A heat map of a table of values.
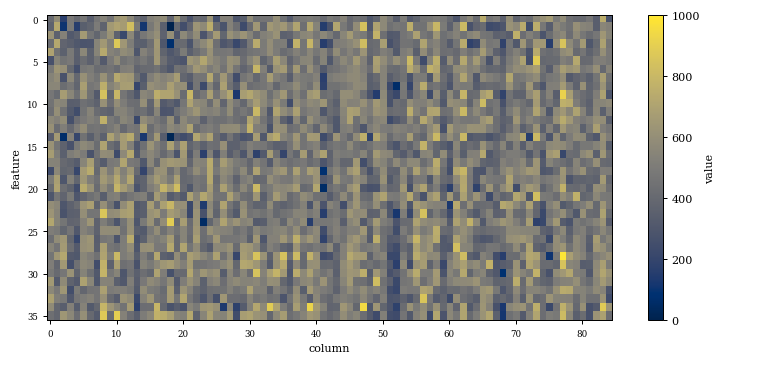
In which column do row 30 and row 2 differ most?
31
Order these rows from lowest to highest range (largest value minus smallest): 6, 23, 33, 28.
6, 33, 23, 28
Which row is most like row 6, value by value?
11
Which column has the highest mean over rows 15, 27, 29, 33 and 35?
8
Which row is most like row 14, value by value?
1
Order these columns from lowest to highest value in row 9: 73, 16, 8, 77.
73, 16, 8, 77
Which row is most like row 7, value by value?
19
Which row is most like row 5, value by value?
21
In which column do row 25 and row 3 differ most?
18
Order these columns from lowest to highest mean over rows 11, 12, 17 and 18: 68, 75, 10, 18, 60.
60, 75, 68, 18, 10
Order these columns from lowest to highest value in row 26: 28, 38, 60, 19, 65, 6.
65, 60, 19, 28, 38, 6
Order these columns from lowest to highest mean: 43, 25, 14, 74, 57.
74, 14, 43, 25, 57
